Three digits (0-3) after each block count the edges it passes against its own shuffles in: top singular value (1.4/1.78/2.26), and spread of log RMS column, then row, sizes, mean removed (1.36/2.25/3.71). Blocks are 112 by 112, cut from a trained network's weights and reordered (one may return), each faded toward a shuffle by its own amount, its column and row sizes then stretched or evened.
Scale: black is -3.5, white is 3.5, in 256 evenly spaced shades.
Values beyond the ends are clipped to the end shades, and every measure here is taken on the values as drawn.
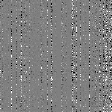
1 3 1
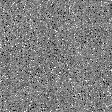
0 0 0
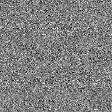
1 0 2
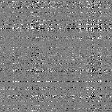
2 2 3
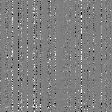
2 3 1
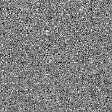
1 1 2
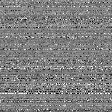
2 0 3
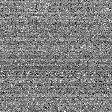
2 0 1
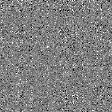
0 2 2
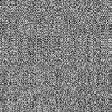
3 0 2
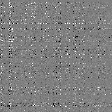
1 2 2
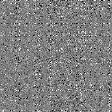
0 2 2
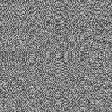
3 0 0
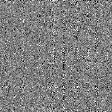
1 2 1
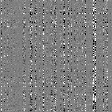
2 3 2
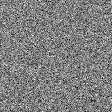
1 0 0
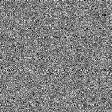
2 0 2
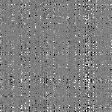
2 3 2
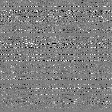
1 0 3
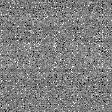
1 1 0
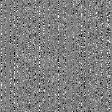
1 3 0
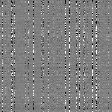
2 3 1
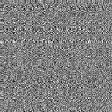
3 1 2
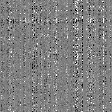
2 3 1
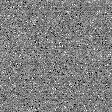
0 0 0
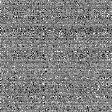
2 1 2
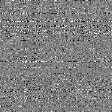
1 1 3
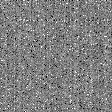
1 0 1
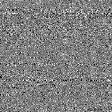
1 0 2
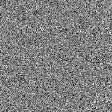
1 1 1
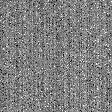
2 0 0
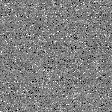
0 0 1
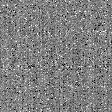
1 0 1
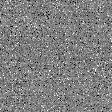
0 0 0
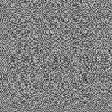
3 0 1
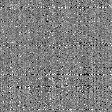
2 1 2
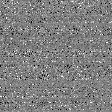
0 0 2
